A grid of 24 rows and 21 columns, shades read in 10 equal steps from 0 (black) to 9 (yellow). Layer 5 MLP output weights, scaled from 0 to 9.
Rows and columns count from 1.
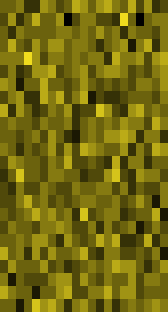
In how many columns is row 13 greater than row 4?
7
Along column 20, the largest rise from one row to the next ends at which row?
17
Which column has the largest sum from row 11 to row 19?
15
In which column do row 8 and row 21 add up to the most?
6
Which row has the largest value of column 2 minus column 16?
13
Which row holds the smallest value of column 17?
4
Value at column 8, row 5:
5
